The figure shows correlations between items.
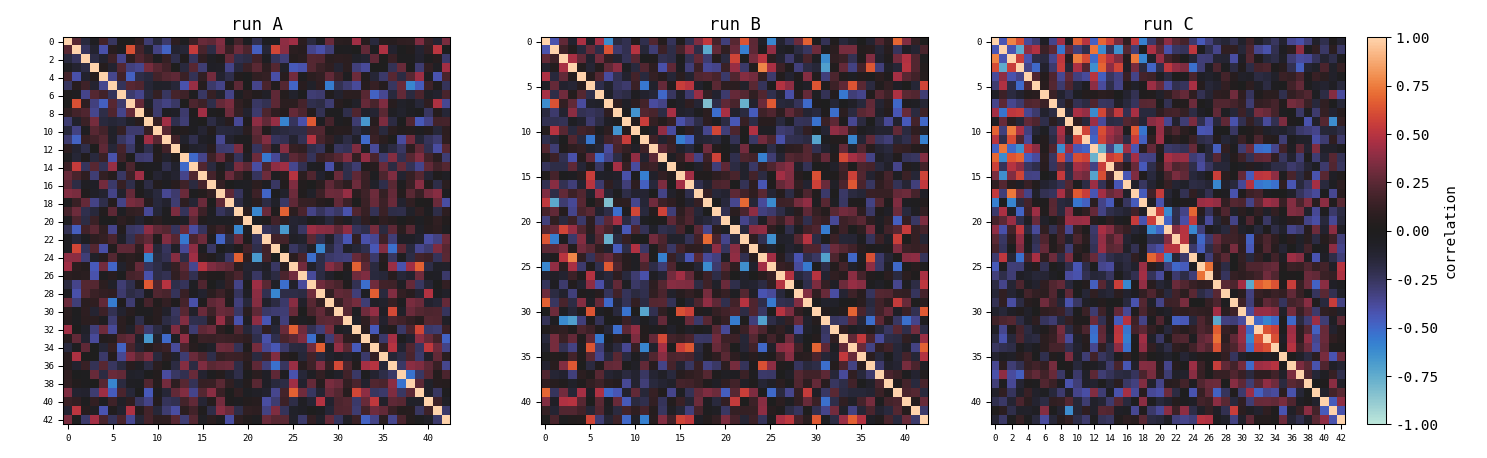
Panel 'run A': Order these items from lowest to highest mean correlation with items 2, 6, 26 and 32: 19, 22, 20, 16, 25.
20, 22, 19, 16, 25
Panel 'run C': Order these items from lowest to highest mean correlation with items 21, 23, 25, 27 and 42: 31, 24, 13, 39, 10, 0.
24, 31, 10, 0, 39, 13
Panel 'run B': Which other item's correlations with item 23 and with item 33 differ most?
6
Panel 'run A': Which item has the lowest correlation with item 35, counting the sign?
6
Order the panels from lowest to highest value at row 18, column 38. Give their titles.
run B, run A, run C
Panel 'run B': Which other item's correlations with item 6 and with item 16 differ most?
34
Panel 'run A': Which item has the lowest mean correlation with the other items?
5
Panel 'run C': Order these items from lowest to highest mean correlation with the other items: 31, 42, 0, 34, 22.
31, 42, 0, 22, 34
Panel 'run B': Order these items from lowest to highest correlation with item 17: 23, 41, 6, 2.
23, 41, 2, 6
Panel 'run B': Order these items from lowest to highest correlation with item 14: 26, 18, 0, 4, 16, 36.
0, 4, 16, 18, 36, 26
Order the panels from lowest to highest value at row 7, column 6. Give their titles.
run A, run B, run C
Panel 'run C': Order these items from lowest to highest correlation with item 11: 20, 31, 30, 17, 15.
31, 30, 15, 20, 17
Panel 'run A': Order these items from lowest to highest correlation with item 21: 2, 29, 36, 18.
18, 2, 36, 29
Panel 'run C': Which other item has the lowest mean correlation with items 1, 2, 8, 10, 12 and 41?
18
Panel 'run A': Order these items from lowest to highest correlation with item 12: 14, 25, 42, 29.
14, 29, 25, 42
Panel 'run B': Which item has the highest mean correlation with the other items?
42
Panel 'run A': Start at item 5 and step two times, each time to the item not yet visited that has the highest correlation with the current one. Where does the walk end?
1
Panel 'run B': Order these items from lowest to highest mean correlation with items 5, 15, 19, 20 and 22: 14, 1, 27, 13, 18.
14, 1, 18, 27, 13
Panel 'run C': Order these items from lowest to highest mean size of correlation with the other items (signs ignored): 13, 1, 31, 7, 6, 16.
6, 7, 16, 31, 1, 13
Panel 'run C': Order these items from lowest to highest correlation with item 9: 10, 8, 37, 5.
8, 37, 10, 5
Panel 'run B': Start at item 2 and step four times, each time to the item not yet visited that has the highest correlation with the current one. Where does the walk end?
24
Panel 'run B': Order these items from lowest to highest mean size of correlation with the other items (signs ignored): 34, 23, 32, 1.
32, 23, 1, 34
